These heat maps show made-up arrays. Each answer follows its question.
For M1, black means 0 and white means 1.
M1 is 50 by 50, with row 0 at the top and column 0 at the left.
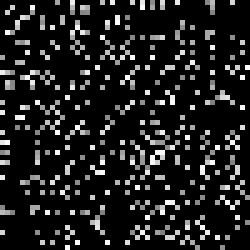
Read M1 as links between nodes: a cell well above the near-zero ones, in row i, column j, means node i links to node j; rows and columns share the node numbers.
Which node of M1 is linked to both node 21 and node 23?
node 4
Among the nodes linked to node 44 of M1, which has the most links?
node 37
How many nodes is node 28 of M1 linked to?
12
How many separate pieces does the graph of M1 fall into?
2
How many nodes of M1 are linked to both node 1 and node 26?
5
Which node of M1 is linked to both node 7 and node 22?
node 30
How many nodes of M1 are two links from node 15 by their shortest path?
3
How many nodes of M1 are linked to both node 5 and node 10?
6
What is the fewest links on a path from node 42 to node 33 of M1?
4
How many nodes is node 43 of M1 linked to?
5
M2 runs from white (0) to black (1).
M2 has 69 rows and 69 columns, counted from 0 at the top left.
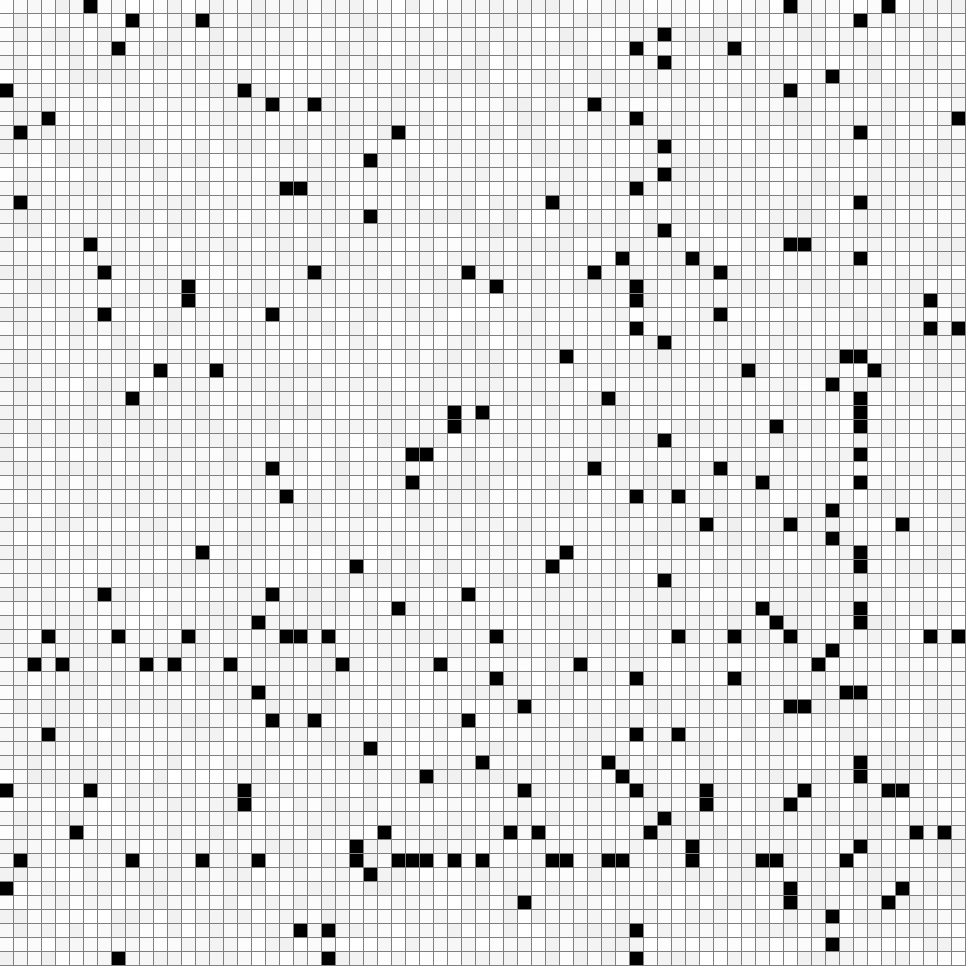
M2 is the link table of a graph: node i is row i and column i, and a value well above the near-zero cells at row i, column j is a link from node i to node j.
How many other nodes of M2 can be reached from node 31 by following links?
9
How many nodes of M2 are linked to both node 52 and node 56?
1
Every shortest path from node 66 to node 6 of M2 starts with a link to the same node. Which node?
node 45
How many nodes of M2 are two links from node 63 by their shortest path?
6
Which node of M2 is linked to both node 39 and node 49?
node 61
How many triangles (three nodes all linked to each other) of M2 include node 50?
2
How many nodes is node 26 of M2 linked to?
4
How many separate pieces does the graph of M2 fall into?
6
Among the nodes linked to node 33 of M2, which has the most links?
node 19
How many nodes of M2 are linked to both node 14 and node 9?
2
